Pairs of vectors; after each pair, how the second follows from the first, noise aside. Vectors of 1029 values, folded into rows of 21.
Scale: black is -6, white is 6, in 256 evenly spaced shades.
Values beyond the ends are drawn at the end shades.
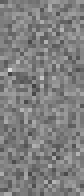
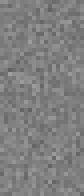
negated, shrunk.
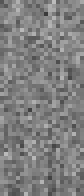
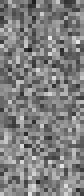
reversed, scaled up.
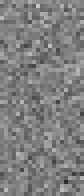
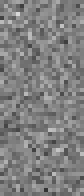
reversed, negated.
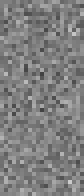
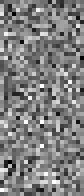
reversed, negated, scaled up.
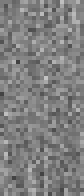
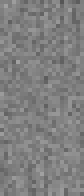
negated, shrunk.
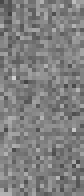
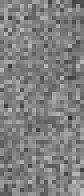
reversed, negated.
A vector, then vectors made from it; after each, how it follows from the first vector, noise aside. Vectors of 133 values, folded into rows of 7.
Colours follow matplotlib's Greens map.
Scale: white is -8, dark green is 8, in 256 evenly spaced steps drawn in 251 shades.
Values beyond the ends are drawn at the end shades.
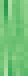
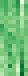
reversed, scaled up.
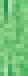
copied.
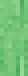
reversed, negated, shrunk.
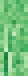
wrapped around, scaled up.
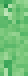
sign-scrambled.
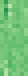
partly zeroed.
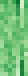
reversed, scaled up.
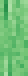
copied.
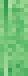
copied.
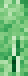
wrapped around, scaled up.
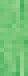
reversed, negated, shrunk.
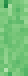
partly zeroed.
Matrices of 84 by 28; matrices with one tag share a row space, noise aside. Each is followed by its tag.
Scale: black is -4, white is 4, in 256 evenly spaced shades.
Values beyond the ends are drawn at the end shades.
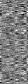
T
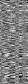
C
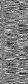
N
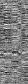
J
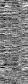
J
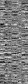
J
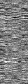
J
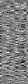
T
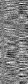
N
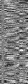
N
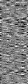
T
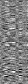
C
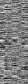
J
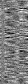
N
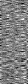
T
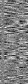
N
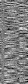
N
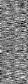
T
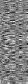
C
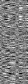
C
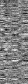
J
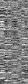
J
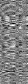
C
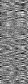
T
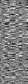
C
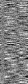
N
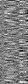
N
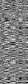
C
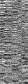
J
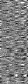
T
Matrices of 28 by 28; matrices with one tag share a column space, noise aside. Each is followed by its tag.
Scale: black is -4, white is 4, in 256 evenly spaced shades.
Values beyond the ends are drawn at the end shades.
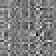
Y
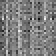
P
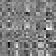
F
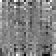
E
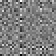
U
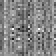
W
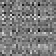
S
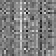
P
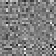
U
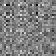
S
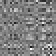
U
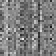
W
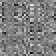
S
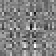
F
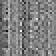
P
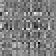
F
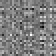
Y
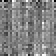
E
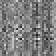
W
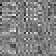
S
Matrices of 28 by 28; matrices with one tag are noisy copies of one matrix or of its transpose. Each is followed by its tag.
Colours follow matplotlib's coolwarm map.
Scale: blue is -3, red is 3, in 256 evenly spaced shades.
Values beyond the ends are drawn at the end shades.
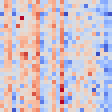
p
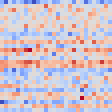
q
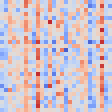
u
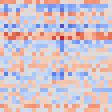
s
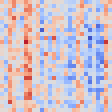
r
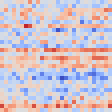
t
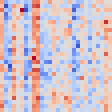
s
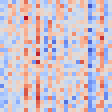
u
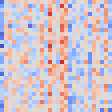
q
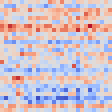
r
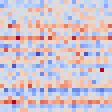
u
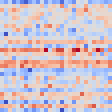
q
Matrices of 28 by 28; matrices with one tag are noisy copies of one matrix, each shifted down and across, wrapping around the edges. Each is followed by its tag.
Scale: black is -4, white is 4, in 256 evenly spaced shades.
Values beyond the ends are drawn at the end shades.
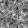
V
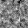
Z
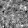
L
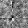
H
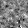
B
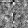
H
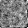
H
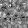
L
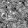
V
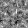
Z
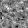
B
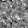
B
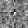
H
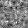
L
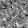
B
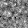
L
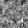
Z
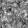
V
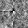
H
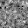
L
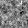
Z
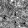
V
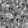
L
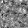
L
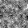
Z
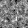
Z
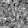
L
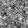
V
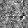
H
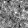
V
